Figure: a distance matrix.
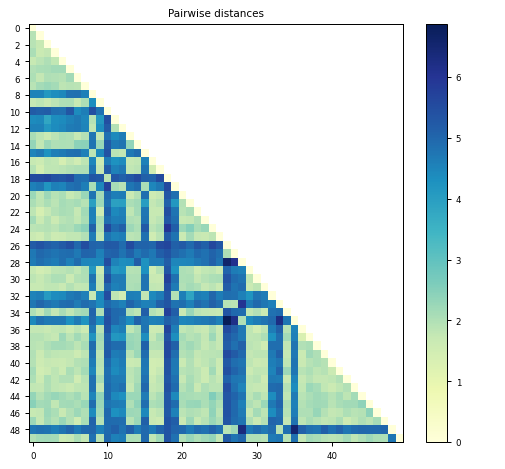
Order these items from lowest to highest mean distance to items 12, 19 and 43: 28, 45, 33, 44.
44, 45, 28, 33
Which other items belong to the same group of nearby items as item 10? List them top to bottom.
18
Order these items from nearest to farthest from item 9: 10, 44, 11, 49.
49, 44, 11, 10
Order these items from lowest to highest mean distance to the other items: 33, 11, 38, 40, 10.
40, 38, 11, 33, 10
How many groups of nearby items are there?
5
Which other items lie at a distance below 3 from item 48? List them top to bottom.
26, 27, 33
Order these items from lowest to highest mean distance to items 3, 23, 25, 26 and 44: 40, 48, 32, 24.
40, 24, 48, 32
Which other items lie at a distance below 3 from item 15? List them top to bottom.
8, 11, 12, 19, 32
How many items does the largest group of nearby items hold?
36
